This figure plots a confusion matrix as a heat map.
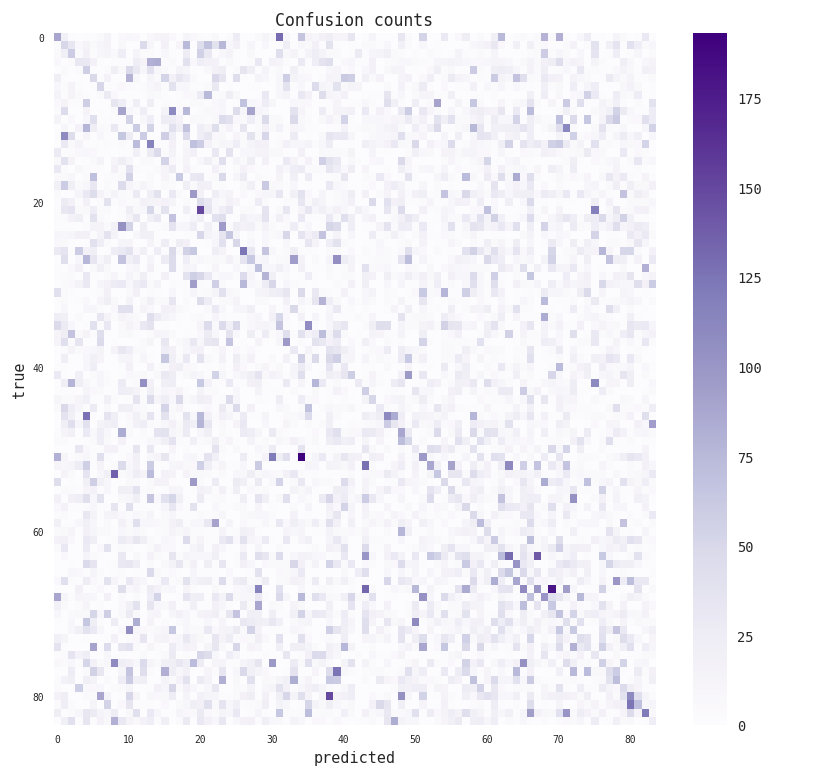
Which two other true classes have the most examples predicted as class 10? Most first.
72, 5
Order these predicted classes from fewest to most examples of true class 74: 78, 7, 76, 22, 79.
78, 79, 22, 7, 76
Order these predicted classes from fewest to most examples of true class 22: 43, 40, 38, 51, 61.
51, 43, 38, 40, 61
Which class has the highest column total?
66
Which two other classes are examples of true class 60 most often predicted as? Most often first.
48, 77
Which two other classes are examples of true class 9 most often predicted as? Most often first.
16, 27
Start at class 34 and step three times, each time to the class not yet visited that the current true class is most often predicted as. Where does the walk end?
30
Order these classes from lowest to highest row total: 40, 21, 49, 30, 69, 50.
40, 50, 49, 69, 30, 21
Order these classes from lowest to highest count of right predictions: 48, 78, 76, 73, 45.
45, 73, 76, 78, 48
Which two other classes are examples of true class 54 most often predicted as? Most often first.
19, 68
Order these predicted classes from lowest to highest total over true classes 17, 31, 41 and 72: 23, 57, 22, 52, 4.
52, 4, 22, 23, 57
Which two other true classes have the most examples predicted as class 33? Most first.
27, 78
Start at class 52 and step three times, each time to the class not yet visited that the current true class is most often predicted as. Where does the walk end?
63
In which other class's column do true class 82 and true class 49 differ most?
71
